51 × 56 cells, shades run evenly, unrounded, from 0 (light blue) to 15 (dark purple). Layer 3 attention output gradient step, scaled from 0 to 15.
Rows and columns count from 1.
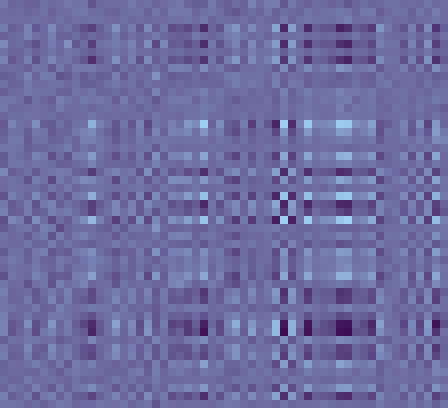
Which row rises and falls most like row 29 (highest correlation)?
10
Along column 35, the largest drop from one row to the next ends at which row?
26
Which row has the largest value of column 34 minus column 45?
16
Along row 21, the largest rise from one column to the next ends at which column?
37
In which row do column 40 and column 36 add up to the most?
42
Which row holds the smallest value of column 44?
28
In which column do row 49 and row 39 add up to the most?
35
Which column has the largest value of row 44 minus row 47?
55
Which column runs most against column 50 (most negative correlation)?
49
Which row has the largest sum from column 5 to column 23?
41
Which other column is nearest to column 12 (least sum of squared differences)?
47
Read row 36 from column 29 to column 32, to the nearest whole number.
9 10 8 7
